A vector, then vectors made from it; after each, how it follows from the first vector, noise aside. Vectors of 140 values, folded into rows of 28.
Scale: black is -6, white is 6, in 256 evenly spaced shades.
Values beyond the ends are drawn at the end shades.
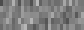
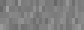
wrapped around, shrunk.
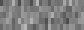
copied.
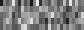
scaled up.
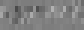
reversed, partly zeroed.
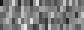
scaled up.
